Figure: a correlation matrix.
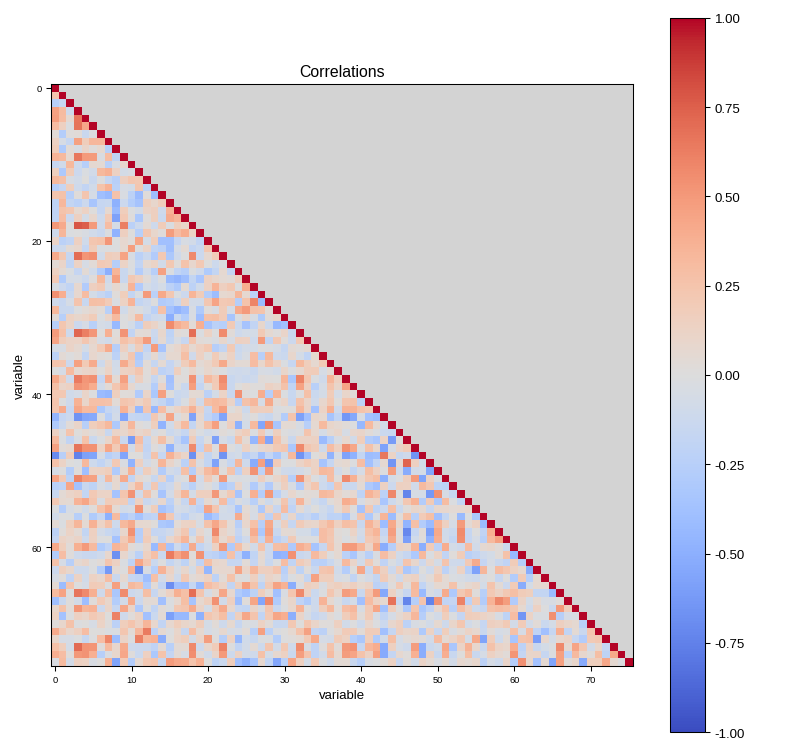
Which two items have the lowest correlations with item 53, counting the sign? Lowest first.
46, 49
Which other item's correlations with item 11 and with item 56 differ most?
72
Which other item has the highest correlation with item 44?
67
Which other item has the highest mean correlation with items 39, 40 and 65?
60
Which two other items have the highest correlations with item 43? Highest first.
48, 15
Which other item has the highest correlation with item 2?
52
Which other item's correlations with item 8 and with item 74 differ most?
66
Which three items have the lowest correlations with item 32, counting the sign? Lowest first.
48, 43, 52
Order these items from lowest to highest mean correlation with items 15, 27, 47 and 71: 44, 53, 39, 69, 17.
44, 69, 53, 17, 39
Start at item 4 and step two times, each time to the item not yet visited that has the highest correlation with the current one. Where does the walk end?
3
